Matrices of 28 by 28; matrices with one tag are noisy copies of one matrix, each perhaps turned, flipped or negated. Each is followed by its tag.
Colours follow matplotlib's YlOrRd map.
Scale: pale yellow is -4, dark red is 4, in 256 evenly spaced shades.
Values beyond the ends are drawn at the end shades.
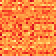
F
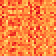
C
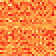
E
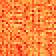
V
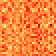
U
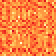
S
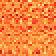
U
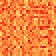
C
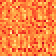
S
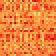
V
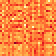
V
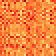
E
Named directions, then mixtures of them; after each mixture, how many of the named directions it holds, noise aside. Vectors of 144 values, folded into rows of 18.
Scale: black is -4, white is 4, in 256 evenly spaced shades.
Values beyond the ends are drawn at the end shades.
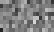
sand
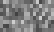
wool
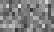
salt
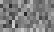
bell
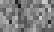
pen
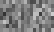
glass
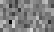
four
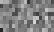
one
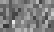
two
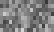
three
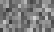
three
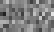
two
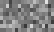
one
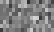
three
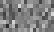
four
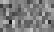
four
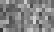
two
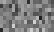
two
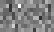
three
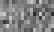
two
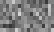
two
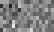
four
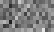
two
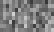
four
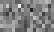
one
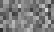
four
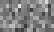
one
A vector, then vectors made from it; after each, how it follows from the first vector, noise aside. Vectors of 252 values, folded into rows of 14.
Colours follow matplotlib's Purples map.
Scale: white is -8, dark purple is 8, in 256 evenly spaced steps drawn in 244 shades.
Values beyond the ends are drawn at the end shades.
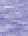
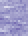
copied.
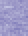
shrunk.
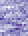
scaled up.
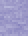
shrunk.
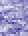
scaled up.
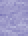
wrapped around, negated, shrunk.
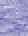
copied.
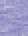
shrunk.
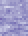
copied.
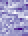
reversed, negated, scaled up.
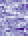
reversed, negated, scaled up.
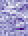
reversed, negated, scaled up.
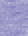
wrapped around, negated, shrunk.
